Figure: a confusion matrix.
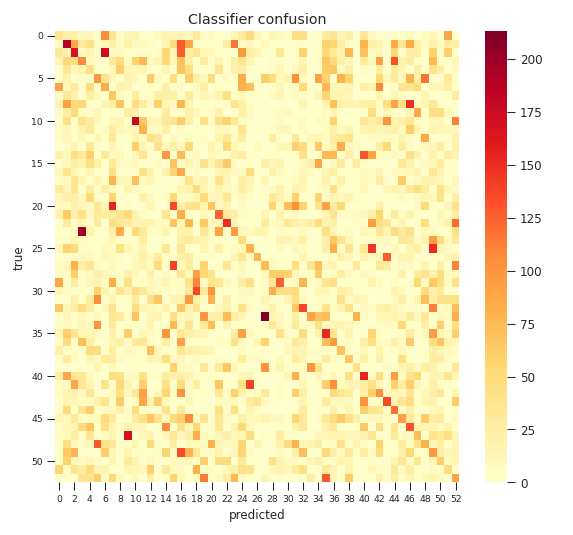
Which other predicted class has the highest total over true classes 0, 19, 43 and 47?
9
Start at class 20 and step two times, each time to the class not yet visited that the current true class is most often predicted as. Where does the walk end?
35
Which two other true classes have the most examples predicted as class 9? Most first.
47, 35
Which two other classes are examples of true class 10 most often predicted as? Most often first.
52, 43
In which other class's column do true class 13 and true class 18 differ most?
37
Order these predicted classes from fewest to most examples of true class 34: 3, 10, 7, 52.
10, 3, 7, 52
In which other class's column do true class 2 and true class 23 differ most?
3
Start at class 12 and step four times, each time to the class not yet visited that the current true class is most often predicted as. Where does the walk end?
17
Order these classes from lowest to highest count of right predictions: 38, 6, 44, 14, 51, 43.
51, 38, 6, 14, 44, 43
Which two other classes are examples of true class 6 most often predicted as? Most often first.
42, 0
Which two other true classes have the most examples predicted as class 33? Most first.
39, 27
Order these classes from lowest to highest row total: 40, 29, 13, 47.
13, 47, 40, 29
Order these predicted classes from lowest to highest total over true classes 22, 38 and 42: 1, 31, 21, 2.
2, 21, 1, 31
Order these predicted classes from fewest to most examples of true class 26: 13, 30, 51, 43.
30, 51, 13, 43
